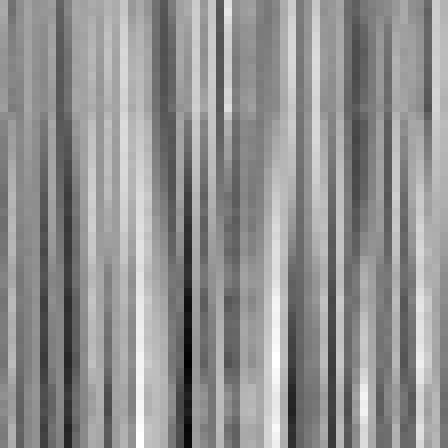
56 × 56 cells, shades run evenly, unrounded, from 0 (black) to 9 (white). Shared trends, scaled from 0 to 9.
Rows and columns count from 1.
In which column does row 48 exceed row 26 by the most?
46
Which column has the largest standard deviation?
37
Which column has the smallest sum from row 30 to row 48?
24
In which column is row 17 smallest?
45
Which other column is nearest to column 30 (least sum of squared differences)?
38
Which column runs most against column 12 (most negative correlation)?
32
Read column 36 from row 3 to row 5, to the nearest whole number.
6 6 6
